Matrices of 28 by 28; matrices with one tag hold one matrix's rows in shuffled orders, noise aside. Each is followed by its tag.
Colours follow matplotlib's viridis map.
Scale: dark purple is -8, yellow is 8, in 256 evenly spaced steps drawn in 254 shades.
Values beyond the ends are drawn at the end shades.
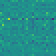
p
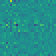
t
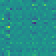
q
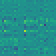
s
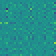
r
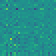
t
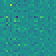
t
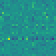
p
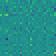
r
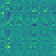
q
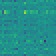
s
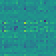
s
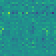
p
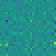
r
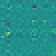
q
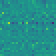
p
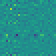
t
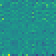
p
